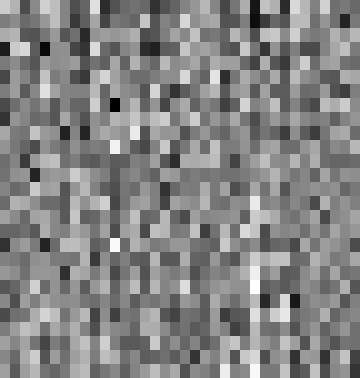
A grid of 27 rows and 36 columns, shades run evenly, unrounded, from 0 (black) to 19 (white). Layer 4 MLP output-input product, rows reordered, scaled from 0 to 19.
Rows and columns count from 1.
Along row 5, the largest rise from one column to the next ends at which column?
27
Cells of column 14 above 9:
17
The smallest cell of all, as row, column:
8, 12
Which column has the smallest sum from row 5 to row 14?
29
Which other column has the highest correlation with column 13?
36
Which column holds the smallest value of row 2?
26
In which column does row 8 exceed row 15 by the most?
25
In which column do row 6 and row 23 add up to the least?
23
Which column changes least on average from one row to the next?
13
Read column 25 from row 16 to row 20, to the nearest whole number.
7 16 9 11 13
